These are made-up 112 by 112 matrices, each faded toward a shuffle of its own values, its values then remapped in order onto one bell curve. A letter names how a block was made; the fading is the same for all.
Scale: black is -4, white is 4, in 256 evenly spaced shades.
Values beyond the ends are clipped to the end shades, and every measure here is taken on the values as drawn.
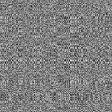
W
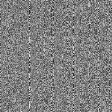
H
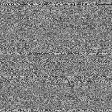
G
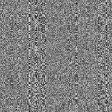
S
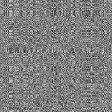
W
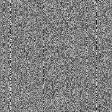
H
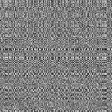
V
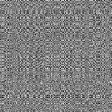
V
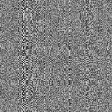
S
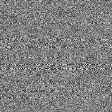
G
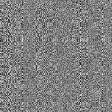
S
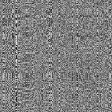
S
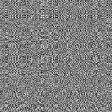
W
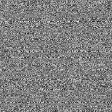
G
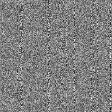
H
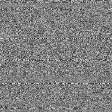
G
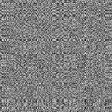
W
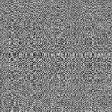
W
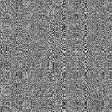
S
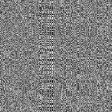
S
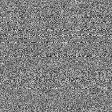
G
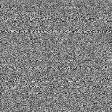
G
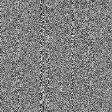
H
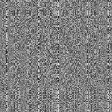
S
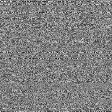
G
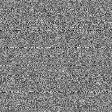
G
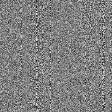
H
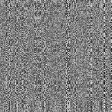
S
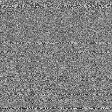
G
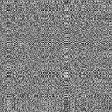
W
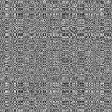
V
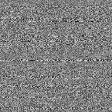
G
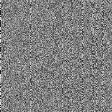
H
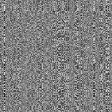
S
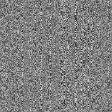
H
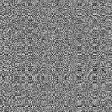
W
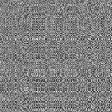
W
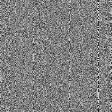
H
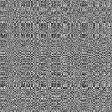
V
